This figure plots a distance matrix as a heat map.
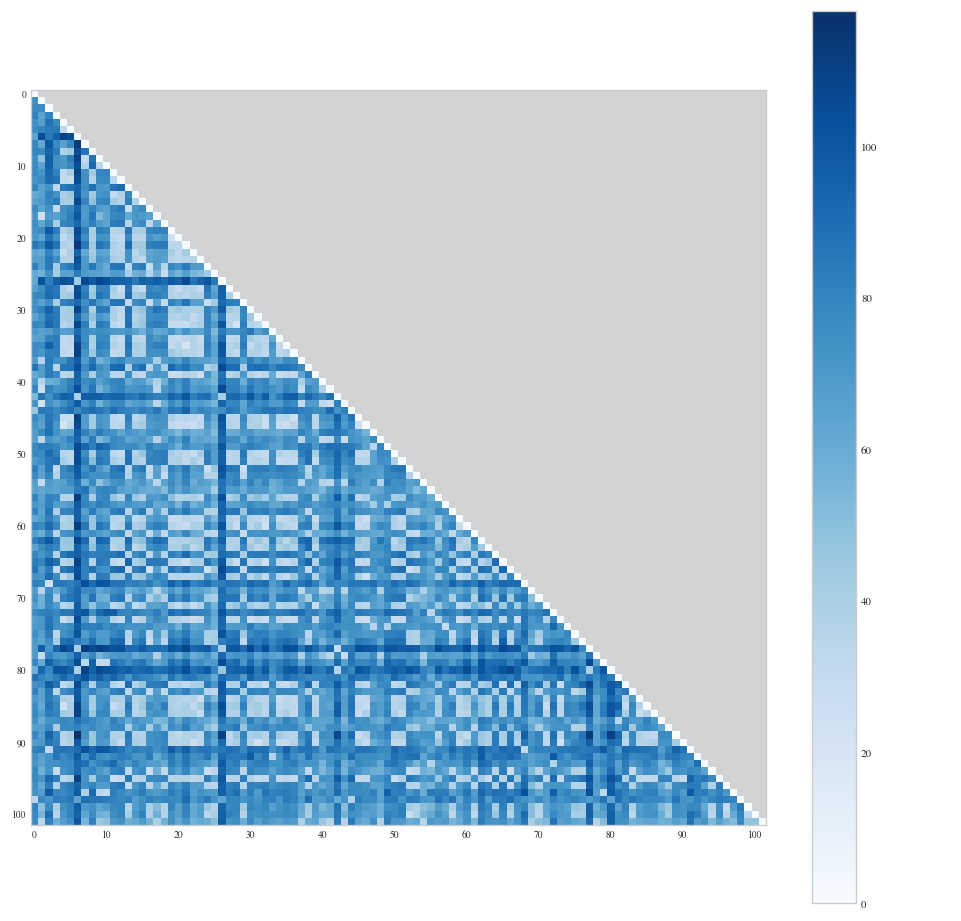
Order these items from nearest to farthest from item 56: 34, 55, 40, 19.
34, 19, 55, 40
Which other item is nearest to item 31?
90
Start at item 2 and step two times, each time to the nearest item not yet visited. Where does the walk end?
91
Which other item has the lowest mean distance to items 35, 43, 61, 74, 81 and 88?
25
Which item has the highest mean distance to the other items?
6
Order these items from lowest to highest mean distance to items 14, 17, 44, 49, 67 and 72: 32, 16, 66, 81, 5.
32, 5, 16, 66, 81
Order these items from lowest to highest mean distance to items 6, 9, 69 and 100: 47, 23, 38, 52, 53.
52, 53, 38, 23, 47
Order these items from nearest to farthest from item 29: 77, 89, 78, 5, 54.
54, 78, 89, 5, 77
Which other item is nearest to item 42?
77
